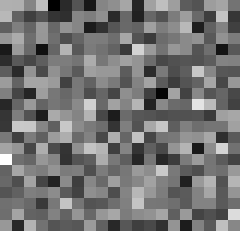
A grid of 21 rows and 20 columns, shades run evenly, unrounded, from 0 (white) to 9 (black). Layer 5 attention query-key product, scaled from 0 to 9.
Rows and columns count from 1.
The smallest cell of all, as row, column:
15, 1
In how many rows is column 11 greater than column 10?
8
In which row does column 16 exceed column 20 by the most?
17
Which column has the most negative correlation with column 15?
5
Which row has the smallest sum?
12
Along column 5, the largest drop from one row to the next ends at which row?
18
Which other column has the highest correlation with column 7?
16
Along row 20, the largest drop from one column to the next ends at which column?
20
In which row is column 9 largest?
3
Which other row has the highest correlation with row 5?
19
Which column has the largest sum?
10
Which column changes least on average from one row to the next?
7
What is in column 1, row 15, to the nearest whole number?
0
